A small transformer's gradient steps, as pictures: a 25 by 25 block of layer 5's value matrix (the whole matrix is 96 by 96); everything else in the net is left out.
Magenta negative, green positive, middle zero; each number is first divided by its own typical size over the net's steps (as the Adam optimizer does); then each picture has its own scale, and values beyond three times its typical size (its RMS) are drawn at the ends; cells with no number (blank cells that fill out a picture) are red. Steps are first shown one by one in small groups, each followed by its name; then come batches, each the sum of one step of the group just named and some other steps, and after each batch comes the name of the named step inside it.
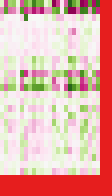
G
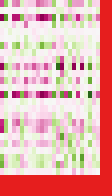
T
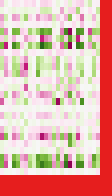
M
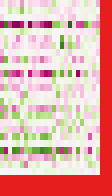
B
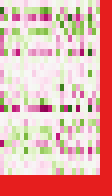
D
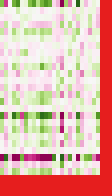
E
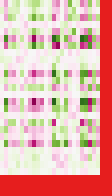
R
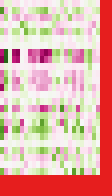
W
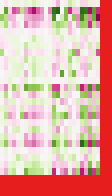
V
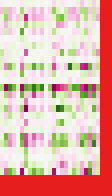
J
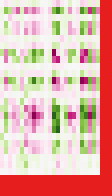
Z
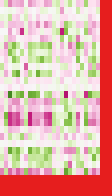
M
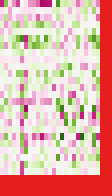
J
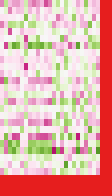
M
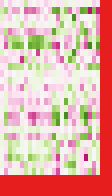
V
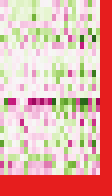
R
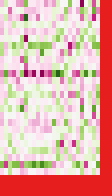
G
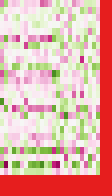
B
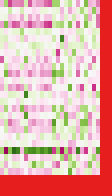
B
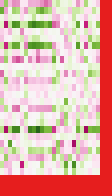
W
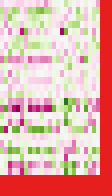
W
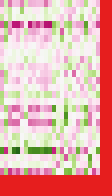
B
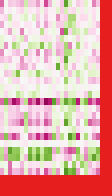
M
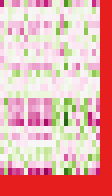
Z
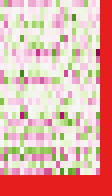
J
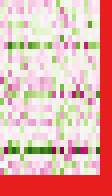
D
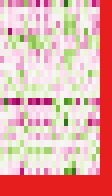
J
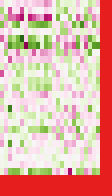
D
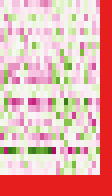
R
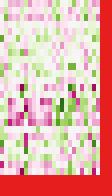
J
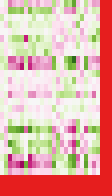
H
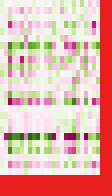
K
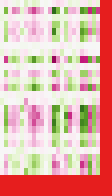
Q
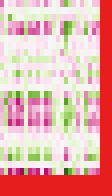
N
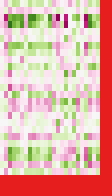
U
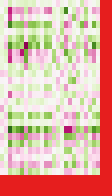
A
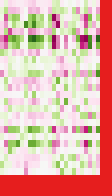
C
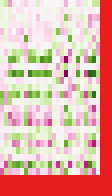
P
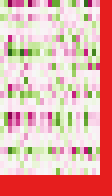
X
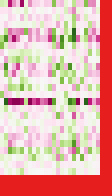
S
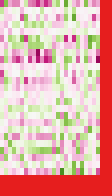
C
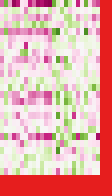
S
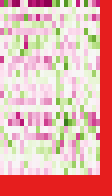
X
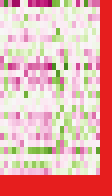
X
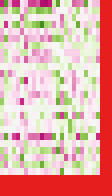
S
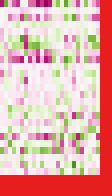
A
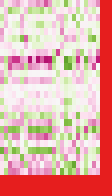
H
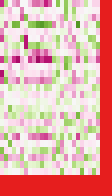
A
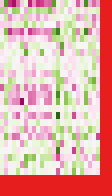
S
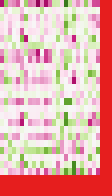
N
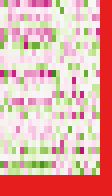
S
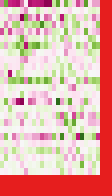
S
